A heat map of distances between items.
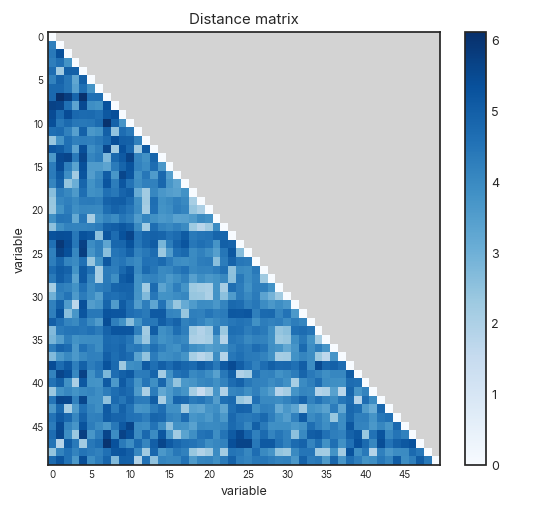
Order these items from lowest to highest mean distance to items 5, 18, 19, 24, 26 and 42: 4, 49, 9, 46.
49, 46, 9, 4
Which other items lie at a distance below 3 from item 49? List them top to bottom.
8, 11, 13
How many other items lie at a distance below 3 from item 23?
3
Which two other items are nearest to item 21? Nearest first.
5, 26
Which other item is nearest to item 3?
31
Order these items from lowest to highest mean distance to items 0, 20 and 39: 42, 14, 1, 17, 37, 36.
37, 14, 42, 36, 17, 1
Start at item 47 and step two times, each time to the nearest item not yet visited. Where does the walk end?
4
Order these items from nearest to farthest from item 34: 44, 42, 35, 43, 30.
35, 30, 43, 44, 42
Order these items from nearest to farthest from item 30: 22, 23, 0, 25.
22, 0, 23, 25
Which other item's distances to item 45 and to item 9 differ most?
38
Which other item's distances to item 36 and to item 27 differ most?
44
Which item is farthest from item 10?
7
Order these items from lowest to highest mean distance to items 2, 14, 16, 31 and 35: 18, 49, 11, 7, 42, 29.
18, 29, 11, 49, 42, 7
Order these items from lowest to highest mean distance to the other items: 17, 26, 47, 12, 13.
12, 17, 26, 13, 47
